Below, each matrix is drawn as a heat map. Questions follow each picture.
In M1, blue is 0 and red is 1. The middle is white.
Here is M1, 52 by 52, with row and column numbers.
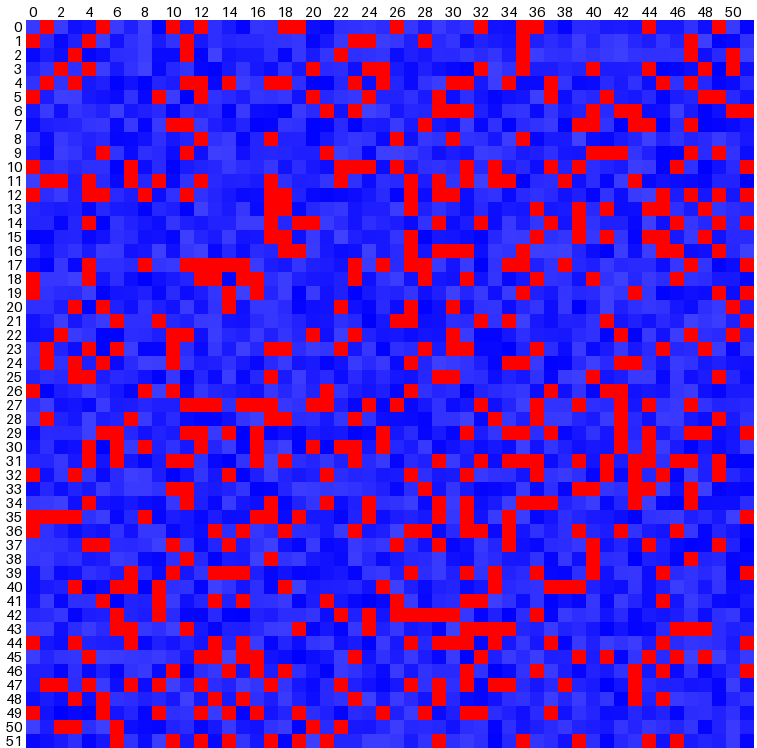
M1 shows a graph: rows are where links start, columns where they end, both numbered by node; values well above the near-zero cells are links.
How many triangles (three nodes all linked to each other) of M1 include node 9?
3
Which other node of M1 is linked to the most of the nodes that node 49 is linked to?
node 29
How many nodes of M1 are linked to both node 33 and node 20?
0
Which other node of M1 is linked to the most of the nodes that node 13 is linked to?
node 15
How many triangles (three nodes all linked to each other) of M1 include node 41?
8
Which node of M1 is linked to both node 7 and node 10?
node 39
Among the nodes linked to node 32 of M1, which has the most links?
node 31
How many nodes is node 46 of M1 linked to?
9
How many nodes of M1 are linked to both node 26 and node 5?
3
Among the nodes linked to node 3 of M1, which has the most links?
node 4
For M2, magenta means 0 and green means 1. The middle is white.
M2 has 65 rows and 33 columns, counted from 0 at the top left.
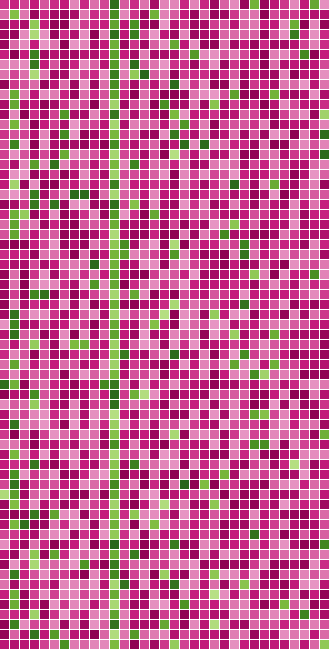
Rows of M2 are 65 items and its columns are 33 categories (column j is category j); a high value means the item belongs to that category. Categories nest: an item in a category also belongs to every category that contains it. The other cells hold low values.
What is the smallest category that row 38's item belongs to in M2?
10
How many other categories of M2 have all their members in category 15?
1
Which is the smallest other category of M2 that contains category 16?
21
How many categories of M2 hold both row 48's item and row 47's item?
2
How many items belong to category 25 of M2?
6
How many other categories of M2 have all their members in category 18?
2
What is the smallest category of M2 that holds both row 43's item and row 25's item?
17
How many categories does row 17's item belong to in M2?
1
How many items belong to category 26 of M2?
3
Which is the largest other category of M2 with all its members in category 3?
13
